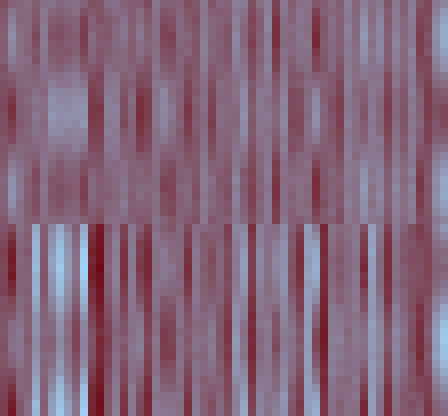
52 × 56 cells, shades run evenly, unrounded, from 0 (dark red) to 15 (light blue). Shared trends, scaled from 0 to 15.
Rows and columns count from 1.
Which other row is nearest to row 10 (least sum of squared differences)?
19
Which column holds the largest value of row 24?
56
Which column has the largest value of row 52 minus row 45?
40
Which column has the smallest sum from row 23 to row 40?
13
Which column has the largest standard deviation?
11
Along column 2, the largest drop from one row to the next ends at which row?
29
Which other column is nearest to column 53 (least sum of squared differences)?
32
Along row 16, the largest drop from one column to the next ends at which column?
12
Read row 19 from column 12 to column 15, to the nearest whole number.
5 5 8 8
